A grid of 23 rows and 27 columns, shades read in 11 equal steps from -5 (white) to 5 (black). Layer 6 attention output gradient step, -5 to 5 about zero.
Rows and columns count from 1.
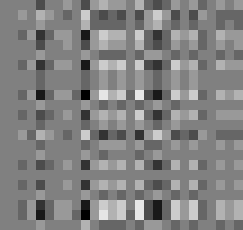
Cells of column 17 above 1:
4
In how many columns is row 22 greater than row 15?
10
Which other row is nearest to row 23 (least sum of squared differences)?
6
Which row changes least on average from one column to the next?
18
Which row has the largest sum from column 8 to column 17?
14
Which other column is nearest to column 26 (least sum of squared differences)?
21
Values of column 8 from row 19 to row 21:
-1 0 -1
